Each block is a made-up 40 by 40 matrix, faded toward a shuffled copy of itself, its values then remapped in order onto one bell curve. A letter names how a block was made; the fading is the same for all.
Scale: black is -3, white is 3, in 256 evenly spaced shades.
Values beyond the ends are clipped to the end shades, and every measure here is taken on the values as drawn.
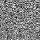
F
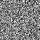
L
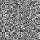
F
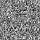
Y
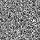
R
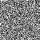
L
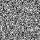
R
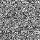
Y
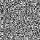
R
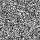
L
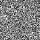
Y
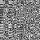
F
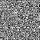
Y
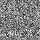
L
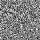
R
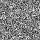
L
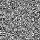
F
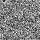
L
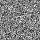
L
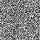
R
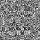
F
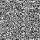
R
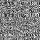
F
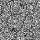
R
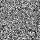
L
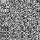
F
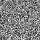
Y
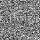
R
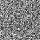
R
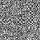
F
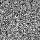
L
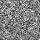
L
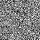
Y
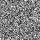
L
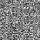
R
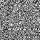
Y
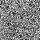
L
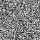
L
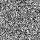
L
